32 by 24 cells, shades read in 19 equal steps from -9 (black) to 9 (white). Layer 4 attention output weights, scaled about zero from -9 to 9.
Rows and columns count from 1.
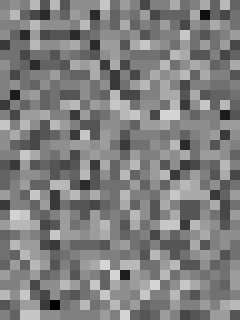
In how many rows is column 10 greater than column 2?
14
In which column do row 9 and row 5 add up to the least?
10
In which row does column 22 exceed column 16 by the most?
21
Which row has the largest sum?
29
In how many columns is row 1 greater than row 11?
10
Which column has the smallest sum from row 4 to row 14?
2
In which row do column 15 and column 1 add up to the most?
30
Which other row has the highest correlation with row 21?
12
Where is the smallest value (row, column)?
31, 6
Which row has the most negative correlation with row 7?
32
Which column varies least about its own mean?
22
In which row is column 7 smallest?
17
